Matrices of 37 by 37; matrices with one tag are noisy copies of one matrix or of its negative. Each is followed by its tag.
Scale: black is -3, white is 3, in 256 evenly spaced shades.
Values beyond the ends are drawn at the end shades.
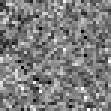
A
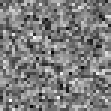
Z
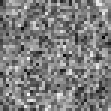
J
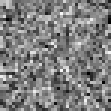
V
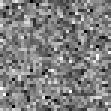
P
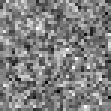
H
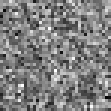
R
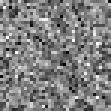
Z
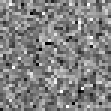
R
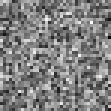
V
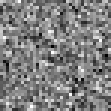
Z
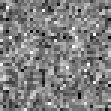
V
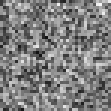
J
